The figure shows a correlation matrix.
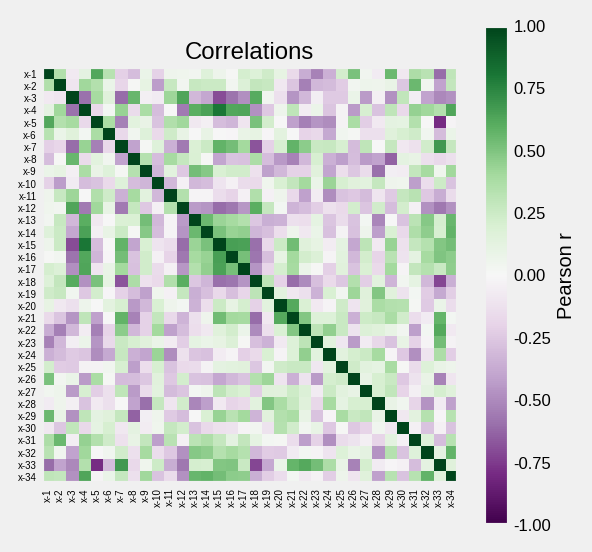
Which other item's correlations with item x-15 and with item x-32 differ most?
x-21
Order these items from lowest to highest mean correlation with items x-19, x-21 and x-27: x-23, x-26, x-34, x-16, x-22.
x-23, x-34, x-26, x-16, x-22
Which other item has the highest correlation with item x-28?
x-19
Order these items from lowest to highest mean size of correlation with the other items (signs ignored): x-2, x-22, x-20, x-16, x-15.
x-20, x-2, x-22, x-16, x-15
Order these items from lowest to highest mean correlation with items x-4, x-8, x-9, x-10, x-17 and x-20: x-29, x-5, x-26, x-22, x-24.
x-26, x-24, x-5, x-22, x-29
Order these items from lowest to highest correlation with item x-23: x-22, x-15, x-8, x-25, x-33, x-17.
x-25, x-17, x-15, x-8, x-22, x-33
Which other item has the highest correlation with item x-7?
x-33
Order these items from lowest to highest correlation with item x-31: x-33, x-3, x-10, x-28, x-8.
x-10, x-33, x-28, x-3, x-8
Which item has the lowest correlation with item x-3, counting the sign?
x-15
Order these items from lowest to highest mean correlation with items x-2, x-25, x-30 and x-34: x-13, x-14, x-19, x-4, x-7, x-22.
x-22, x-19, x-7, x-13, x-14, x-4
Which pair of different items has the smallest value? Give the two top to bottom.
x-5, x-33
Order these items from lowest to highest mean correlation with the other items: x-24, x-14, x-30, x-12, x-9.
x-12, x-24, x-30, x-9, x-14
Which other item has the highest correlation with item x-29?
x-1
